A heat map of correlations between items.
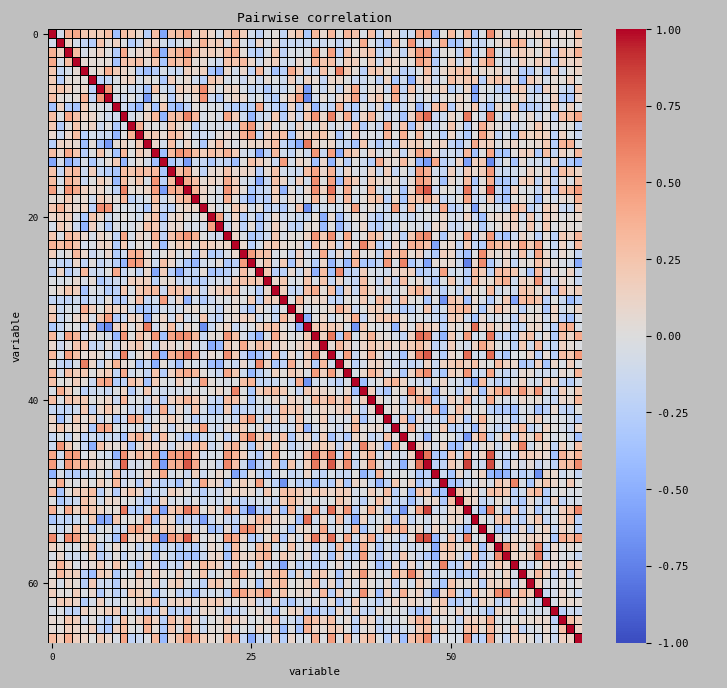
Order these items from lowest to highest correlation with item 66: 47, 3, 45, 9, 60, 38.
38, 60, 3, 45, 9, 47
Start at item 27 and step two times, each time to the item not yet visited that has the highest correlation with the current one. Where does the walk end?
57
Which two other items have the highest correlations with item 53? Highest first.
32, 12
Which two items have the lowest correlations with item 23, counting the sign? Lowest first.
48, 14
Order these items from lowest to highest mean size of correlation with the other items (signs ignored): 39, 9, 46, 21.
21, 39, 9, 46
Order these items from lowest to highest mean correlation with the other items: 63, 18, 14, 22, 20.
14, 63, 20, 18, 22
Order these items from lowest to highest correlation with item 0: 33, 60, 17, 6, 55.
60, 6, 33, 17, 55
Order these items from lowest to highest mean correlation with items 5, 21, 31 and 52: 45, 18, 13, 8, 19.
45, 8, 19, 18, 13
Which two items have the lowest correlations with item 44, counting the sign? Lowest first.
52, 47
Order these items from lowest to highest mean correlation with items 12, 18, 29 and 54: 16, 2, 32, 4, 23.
4, 23, 2, 16, 32
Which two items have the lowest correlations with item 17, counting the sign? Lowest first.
14, 29
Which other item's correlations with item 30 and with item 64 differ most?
12
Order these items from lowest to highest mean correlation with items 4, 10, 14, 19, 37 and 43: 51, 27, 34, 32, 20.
32, 20, 27, 51, 34
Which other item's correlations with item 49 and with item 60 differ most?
29
